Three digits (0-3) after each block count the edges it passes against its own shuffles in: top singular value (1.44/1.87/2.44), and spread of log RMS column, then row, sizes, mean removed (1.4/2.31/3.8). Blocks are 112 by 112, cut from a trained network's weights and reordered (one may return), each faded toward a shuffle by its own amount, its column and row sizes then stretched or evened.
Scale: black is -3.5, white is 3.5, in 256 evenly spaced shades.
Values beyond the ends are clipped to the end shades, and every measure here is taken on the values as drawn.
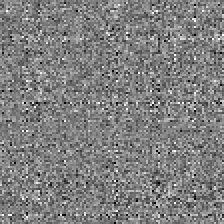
0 2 2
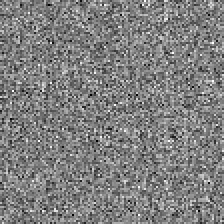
1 0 1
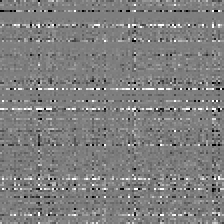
2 2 3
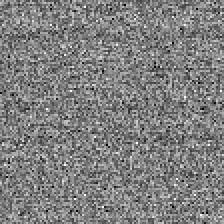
0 0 0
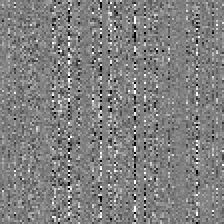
1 3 0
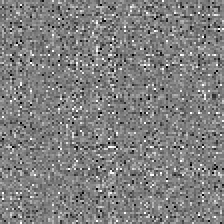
2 2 1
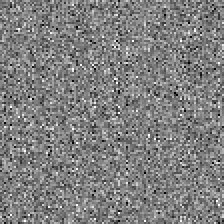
0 2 0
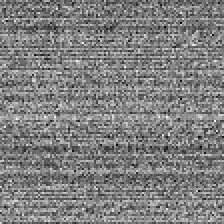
3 0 0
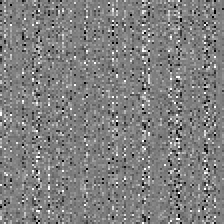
2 3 0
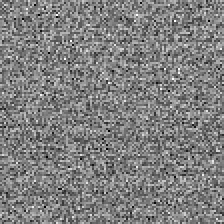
0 0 0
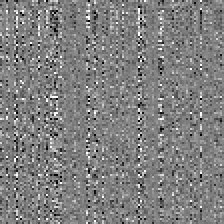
3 3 1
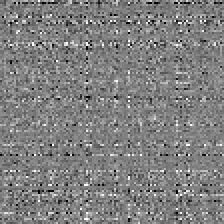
1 2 3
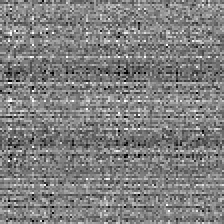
3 2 2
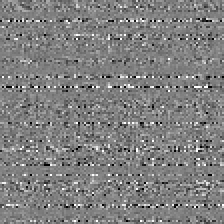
1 1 3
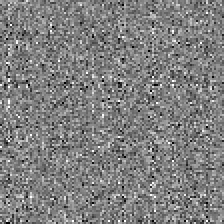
0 2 1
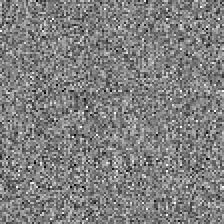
1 1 1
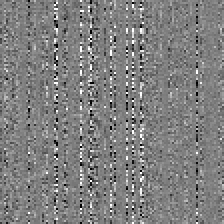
2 3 0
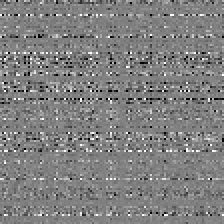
1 2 3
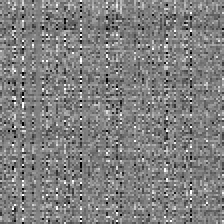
2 3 0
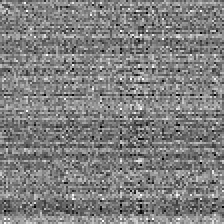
3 2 1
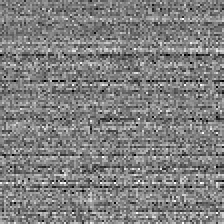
3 1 2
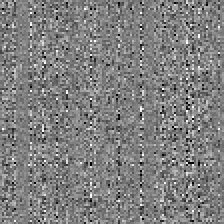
0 3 1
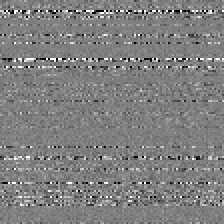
2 0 3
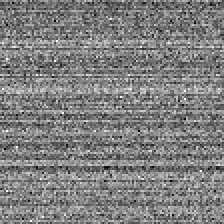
3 0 1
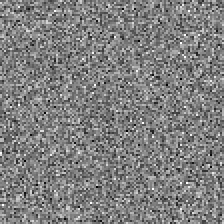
0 0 0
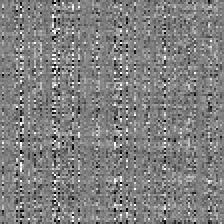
2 3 0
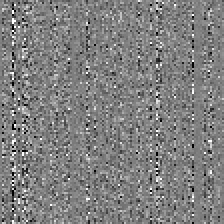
1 3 0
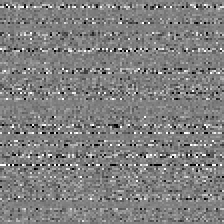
2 0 3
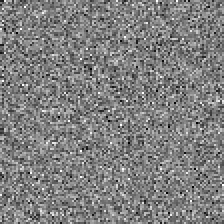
1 0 0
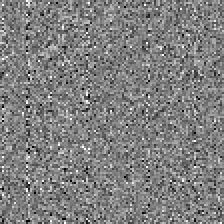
1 2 1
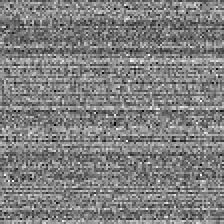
3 0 1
